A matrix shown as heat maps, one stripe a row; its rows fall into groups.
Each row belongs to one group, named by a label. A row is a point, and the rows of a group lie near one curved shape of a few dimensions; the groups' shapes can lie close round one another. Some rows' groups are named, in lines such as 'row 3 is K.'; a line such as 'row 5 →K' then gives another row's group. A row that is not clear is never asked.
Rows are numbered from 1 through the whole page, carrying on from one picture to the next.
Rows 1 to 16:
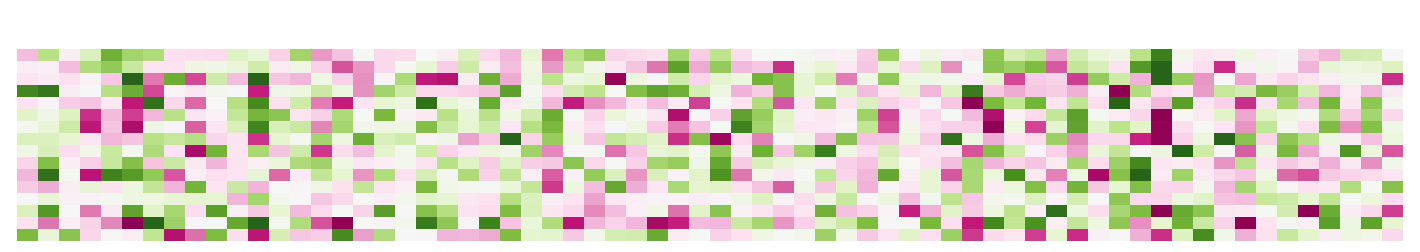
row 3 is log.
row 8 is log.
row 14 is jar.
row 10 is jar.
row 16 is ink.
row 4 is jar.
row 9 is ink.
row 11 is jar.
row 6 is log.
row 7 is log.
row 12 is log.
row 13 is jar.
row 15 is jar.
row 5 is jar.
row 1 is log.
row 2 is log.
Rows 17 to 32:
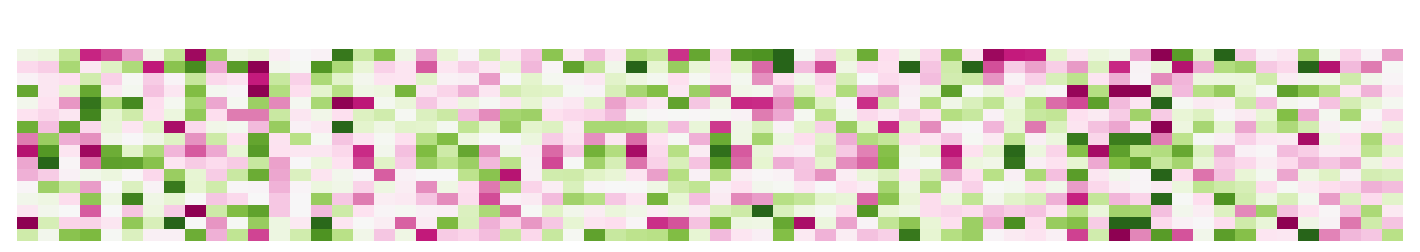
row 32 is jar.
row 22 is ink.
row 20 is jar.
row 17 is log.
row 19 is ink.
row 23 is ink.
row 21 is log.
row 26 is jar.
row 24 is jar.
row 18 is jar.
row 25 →jar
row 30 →log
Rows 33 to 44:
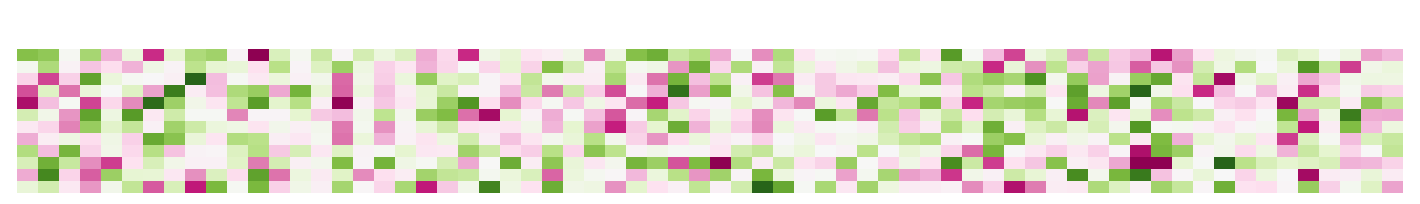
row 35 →log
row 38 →ink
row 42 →log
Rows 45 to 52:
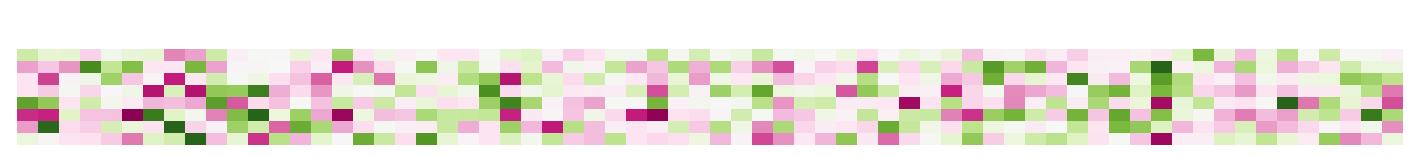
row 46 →log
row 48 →log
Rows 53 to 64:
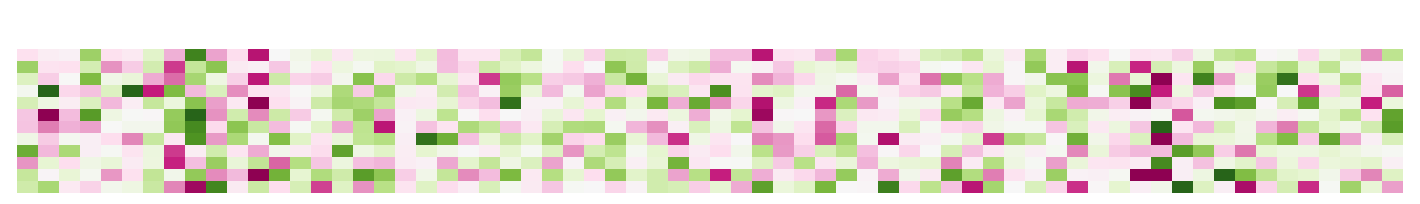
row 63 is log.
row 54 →jar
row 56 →jar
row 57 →log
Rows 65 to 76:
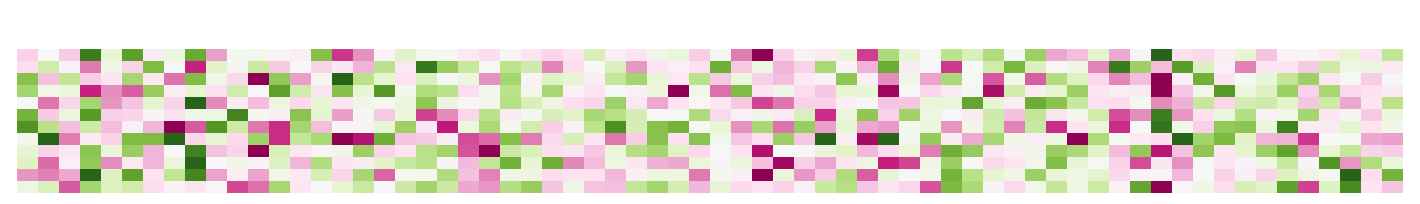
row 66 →jar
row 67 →ink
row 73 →ink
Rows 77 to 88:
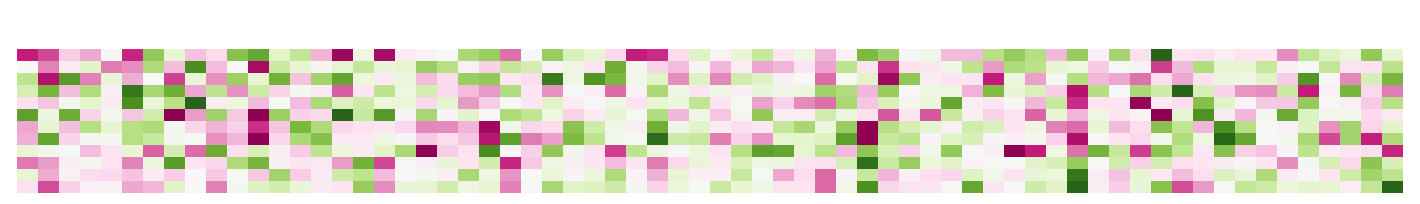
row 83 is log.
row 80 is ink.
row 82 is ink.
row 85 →log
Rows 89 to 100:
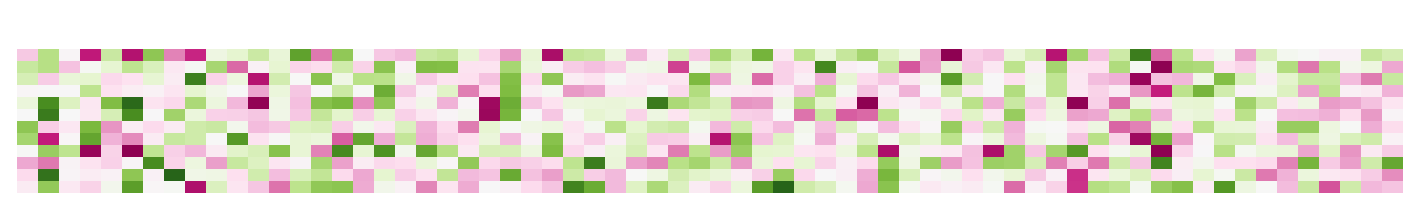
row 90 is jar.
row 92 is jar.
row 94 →jar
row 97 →log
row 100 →log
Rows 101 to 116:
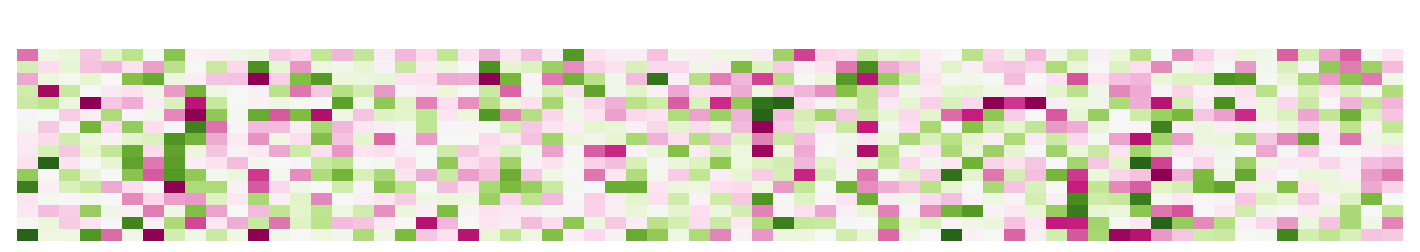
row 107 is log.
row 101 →jar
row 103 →log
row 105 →log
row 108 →jar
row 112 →jar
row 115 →log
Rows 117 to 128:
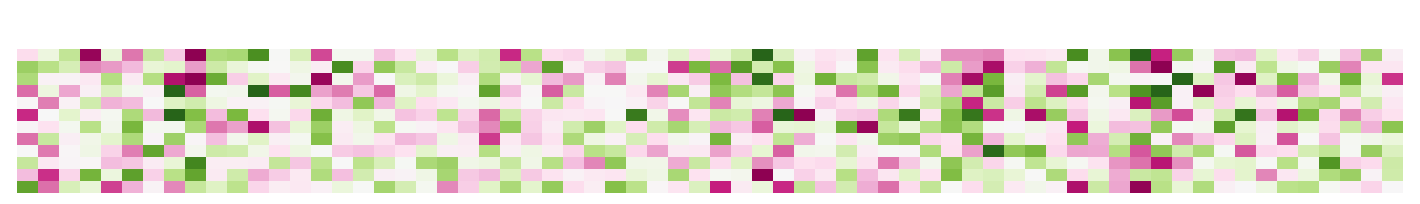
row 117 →log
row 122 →jar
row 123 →log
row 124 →jar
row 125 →jar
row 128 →jar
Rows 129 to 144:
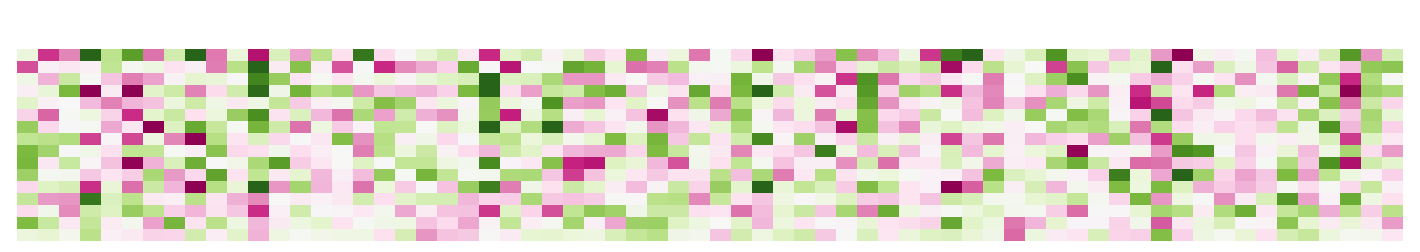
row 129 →ink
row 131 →log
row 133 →log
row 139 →jar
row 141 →ink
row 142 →log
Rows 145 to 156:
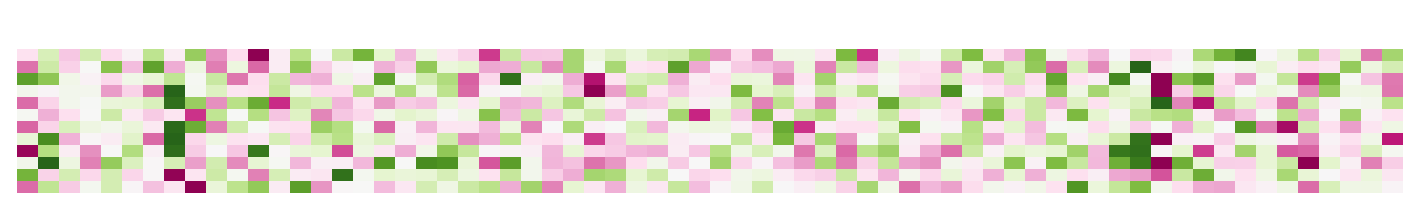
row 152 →jar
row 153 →jar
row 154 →jar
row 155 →ink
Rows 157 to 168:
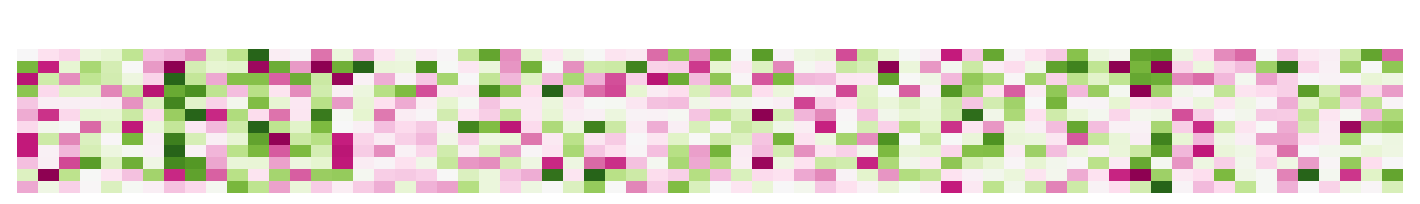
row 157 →log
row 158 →ink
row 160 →log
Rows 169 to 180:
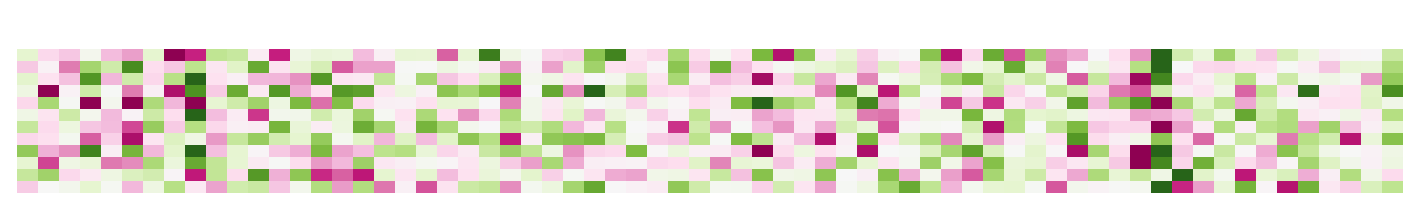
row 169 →jar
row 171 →log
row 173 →log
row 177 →log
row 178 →jar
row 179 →ink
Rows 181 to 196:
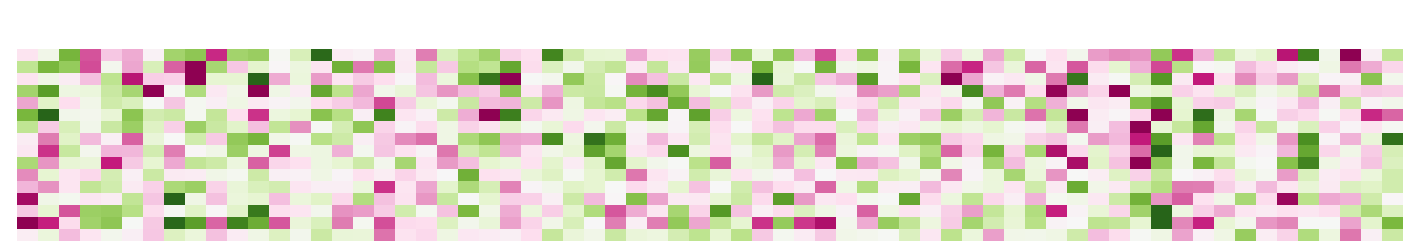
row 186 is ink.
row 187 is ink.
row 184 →jar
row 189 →jar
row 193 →jar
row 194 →log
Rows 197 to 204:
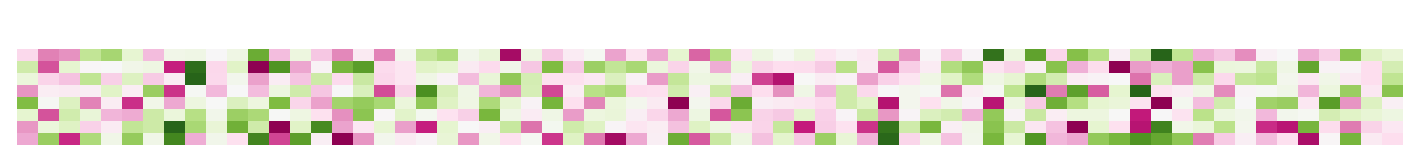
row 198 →ink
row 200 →log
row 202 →jar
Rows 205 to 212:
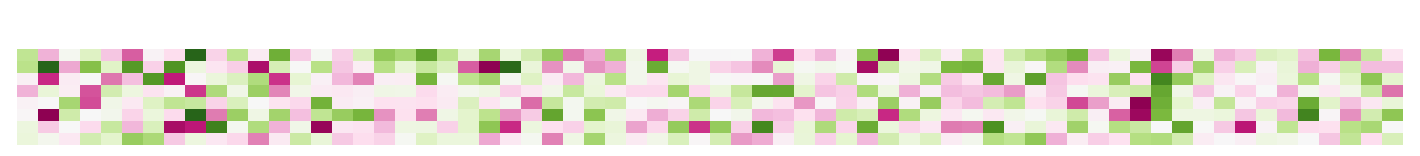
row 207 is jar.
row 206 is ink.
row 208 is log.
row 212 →log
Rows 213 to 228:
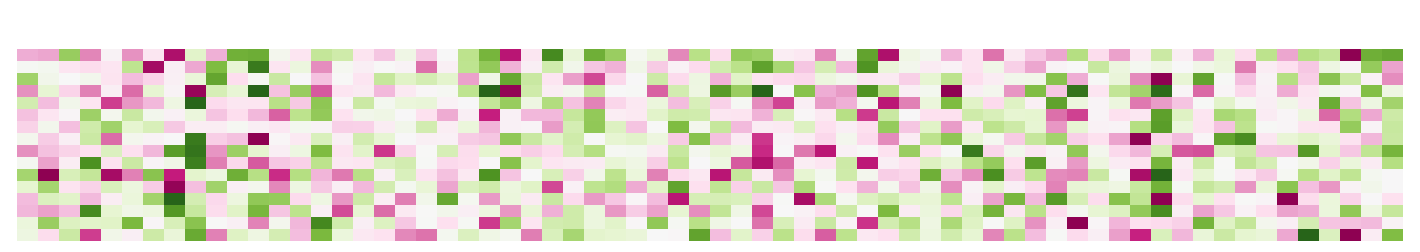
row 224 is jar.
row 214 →log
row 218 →log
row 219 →log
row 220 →log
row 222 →log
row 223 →jar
